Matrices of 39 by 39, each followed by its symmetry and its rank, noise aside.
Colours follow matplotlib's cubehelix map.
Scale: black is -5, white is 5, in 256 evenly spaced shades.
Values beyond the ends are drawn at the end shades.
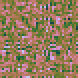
antisymmetric, rank six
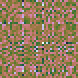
no symmetry, rank four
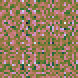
no symmetry, rank four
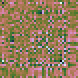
symmetric, rank four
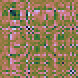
symmetric, rank three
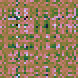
no symmetry, rank three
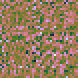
no symmetry, rank six
